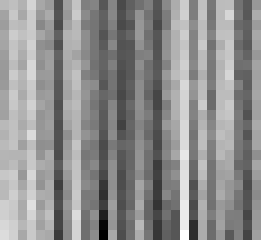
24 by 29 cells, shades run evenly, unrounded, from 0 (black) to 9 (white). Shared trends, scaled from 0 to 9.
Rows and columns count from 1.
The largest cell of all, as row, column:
24, 21
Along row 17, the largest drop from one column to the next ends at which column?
22
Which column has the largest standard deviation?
20
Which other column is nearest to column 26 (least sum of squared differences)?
25
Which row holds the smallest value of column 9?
6
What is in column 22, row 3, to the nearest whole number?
5
